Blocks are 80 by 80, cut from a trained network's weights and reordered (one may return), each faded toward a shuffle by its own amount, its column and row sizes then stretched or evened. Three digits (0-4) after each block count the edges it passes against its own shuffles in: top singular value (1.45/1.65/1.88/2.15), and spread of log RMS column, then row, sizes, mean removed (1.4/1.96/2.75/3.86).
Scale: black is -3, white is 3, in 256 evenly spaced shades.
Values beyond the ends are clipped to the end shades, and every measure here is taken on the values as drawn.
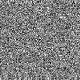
2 0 1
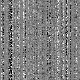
4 4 0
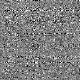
0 2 3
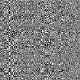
4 3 2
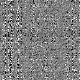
1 3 0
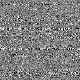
2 0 3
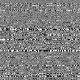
3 0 4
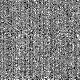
2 0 1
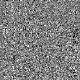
0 2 2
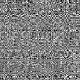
4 1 3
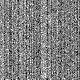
4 1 0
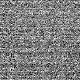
2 1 0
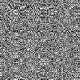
4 1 2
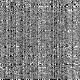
4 1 3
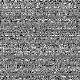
2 0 3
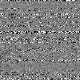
0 0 4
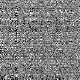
2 2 2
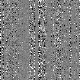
0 4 0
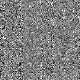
1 3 1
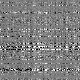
3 0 4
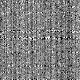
4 0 2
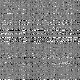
2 1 4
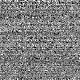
2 0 2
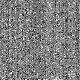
1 0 1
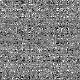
1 2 2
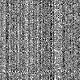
4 2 1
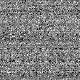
1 0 2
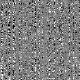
0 4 2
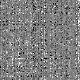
1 3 2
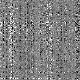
2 3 2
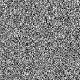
3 1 0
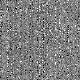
0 3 0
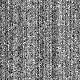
4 1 0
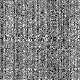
4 1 2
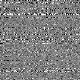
1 1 4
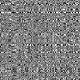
4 1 3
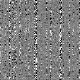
1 4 0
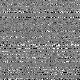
0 0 4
